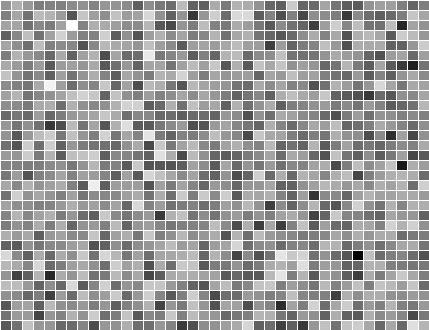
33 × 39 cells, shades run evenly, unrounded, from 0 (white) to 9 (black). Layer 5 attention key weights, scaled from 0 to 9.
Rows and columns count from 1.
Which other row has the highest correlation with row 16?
32
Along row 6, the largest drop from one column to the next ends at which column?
14
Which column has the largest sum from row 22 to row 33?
29
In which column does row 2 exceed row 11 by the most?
18
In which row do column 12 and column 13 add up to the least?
11
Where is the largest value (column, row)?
33, 26
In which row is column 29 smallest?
31
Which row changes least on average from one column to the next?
12
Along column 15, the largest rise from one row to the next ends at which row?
17
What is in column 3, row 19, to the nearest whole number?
3
